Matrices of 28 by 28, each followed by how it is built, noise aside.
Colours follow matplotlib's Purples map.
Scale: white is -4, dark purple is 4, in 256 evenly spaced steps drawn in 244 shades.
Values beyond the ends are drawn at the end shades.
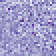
upper triangular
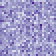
repeating rows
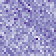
Toeplitz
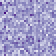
repeating rows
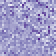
upper triangular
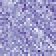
Toeplitz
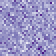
Toeplitz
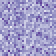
repeating rows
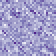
Toeplitz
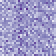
repeating rows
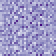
repeating rows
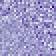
upper triangular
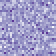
repeating rows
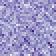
Toeplitz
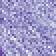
Toeplitz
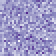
repeating rows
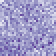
smooth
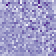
upper triangular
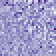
upper triangular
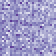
repeating rows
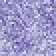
smooth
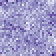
smooth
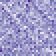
Toeplitz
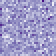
repeating rows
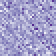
Toeplitz
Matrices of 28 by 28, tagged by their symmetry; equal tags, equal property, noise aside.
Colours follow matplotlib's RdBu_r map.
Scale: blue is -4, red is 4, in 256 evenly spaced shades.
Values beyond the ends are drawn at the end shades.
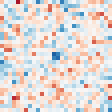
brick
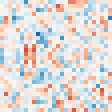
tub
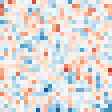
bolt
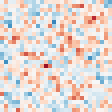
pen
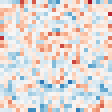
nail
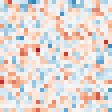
bolt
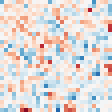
brick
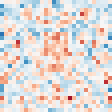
nail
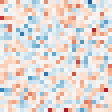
brick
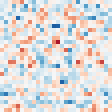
nail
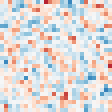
pen
